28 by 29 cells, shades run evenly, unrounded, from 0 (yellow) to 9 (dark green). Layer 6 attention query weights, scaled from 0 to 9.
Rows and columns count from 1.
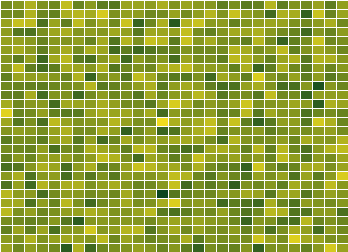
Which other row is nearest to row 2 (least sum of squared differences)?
18
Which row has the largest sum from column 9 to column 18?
6
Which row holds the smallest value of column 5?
14
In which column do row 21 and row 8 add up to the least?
15
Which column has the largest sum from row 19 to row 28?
21
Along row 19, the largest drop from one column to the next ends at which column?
22
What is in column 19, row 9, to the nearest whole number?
3
